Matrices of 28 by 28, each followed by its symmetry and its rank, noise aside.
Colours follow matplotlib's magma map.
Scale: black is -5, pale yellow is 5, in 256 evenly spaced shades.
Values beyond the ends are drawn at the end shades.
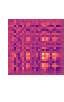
symmetric, rank two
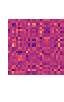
no symmetry, rank three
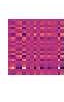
no symmetry, rank one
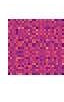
no symmetry, rank three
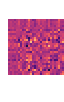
no symmetry, rank three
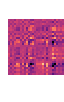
symmetric, rank two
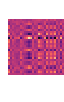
no symmetry, rank one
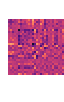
symmetric, rank three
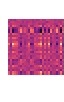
no symmetry, rank one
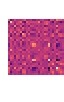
symmetric, rank three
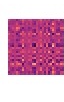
symmetric, rank two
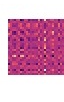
no symmetry, rank two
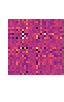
no symmetry, rank three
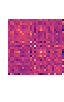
symmetric, rank three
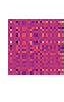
no symmetry, rank two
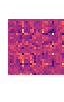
no symmetry, rank three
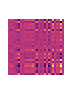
no symmetry, rank one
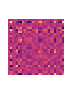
no symmetry, rank two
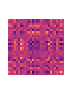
symmetric, rank two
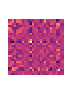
symmetric, rank three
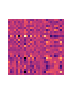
no symmetry, rank two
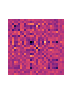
symmetric, rank three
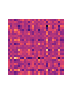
antisymmetric, rank two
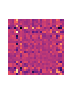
antisymmetric, rank two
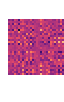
no symmetry, rank three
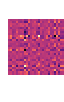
antisymmetric, rank two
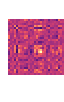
symmetric, rank two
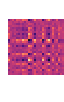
symmetric, rank one
